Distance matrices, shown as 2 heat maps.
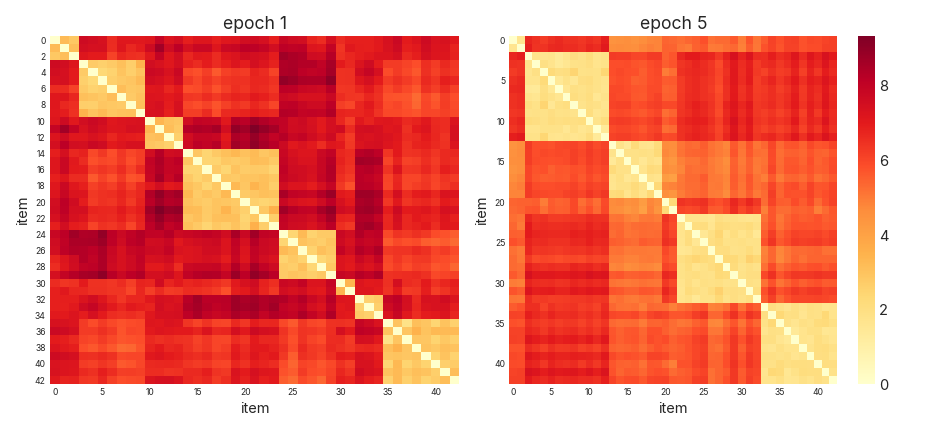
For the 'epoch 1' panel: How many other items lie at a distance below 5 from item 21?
9
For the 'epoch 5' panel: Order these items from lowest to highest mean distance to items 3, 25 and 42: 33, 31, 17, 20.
33, 31, 17, 20
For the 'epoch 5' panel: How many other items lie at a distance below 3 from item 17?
6
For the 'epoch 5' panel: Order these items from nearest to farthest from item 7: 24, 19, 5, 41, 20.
5, 20, 19, 24, 41
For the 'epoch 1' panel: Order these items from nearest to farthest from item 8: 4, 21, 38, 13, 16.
4, 38, 16, 21, 13
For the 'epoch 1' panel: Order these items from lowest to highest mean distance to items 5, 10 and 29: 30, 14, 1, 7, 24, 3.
7, 3, 24, 30, 14, 1
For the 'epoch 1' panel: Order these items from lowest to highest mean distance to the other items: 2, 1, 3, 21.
3, 21, 2, 1
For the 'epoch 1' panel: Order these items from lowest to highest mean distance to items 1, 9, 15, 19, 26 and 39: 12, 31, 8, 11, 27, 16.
16, 8, 27, 31, 12, 11
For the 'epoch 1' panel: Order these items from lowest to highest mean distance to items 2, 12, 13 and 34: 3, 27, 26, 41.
41, 3, 27, 26
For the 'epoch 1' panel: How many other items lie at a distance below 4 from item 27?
5
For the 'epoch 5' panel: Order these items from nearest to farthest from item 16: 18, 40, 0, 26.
18, 0, 26, 40
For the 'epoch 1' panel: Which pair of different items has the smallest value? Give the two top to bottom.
35, 37
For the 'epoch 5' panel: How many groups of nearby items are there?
6
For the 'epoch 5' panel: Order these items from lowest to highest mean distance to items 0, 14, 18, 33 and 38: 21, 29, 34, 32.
34, 21, 32, 29
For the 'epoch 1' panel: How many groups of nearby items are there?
8
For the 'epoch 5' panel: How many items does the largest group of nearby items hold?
11
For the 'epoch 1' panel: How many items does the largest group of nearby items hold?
10
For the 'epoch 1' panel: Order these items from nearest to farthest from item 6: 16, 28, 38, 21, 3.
3, 38, 16, 21, 28
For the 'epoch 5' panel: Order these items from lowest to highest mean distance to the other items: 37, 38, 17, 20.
17, 38, 37, 20
